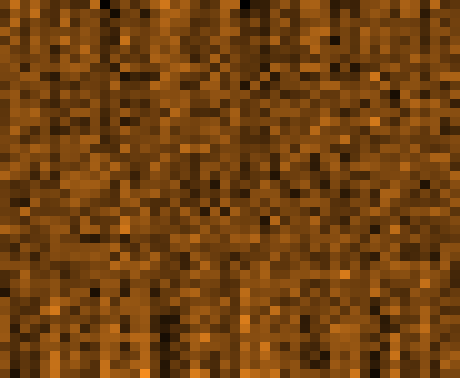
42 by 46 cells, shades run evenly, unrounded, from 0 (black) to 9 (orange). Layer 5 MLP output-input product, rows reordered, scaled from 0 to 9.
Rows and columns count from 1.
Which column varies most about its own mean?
25
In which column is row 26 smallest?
38
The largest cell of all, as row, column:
42, 15
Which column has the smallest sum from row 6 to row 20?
6
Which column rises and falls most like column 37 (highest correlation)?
4
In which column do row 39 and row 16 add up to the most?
35
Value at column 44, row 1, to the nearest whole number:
7
